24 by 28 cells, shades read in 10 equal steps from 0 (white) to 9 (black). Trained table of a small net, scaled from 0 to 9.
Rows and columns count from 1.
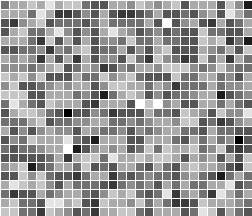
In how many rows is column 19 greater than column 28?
7
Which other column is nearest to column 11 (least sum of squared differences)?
21
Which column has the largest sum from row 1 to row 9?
11
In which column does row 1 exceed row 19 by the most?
28
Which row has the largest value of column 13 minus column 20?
8
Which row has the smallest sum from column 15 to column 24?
18
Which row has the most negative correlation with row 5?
14
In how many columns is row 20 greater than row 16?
15
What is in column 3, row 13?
2
